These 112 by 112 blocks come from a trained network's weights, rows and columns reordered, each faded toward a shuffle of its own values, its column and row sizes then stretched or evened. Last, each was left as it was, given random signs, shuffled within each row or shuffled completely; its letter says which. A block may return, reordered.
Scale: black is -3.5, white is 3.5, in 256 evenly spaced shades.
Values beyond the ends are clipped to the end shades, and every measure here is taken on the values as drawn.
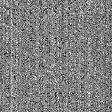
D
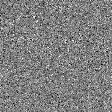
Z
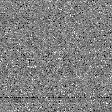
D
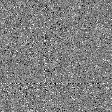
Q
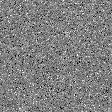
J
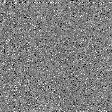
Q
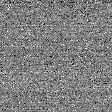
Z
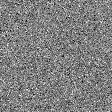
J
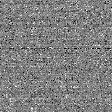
D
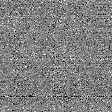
D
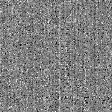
D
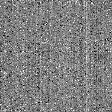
D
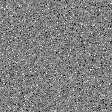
J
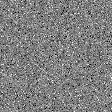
Z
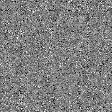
Q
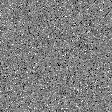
J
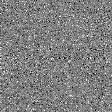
Q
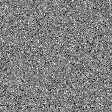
Z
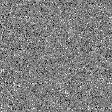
Q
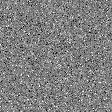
J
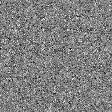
Q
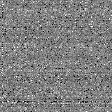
D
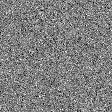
J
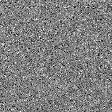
Z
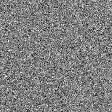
Z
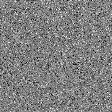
Z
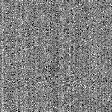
D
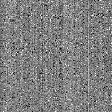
D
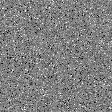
J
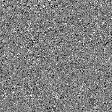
Q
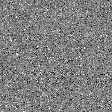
Z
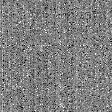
D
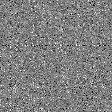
Q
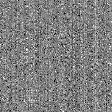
D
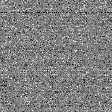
D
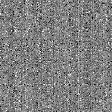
D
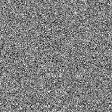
D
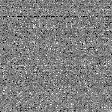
D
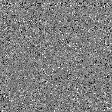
Q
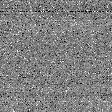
Z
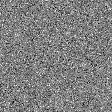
J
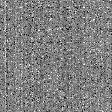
D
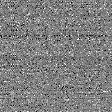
D
